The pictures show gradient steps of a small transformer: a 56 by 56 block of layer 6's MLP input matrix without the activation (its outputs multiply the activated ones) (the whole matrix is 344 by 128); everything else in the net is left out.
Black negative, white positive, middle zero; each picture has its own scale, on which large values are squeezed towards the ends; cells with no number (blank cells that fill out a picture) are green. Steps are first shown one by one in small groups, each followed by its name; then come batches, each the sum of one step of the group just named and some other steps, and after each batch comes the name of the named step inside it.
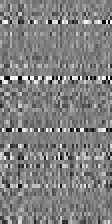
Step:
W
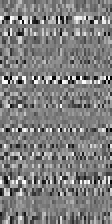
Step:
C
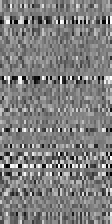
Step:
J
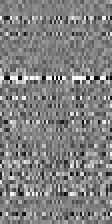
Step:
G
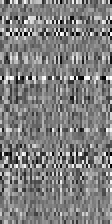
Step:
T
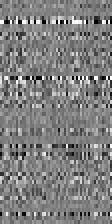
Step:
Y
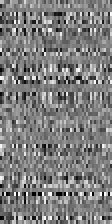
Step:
T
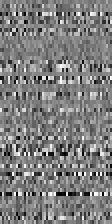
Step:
J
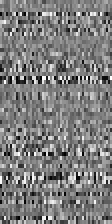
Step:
W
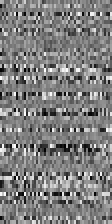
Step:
T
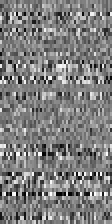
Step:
C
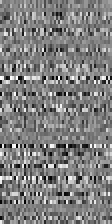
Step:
G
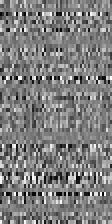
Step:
T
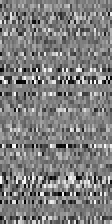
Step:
C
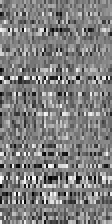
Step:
W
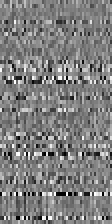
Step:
T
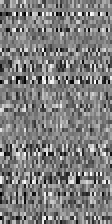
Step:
T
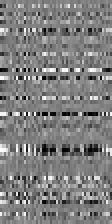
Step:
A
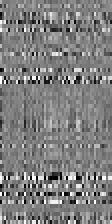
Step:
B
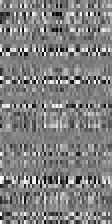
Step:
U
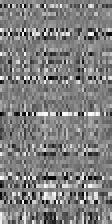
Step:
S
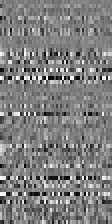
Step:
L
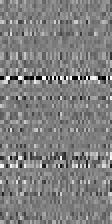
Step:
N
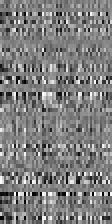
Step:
U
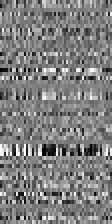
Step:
A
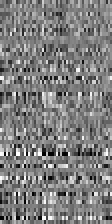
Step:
U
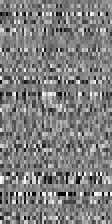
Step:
U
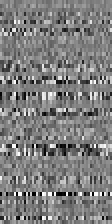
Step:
A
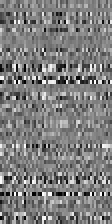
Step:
U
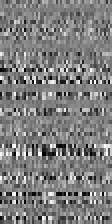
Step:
L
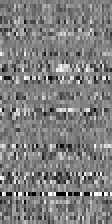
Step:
L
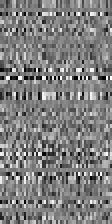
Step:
N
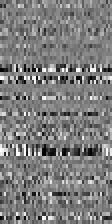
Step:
A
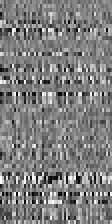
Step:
B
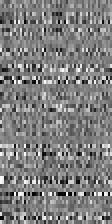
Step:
U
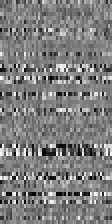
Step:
L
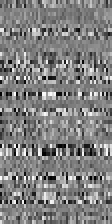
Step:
S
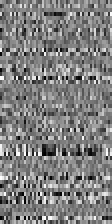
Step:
U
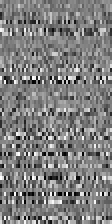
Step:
B
